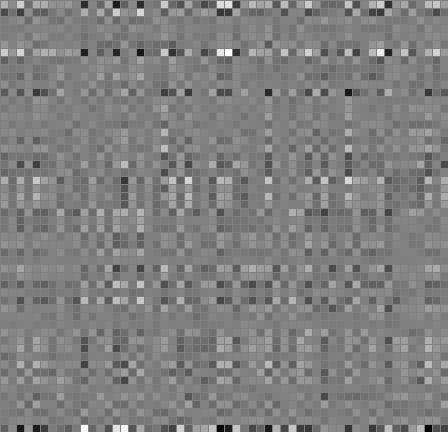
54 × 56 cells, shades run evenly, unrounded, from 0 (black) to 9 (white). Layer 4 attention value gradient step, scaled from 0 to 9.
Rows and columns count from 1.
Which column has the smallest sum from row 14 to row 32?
49
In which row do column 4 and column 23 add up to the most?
54
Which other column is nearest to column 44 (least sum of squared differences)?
34
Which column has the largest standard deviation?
28
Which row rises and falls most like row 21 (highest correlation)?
18
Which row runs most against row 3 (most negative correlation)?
10
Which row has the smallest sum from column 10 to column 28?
7
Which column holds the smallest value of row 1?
15
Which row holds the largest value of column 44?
23
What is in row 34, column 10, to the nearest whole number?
5
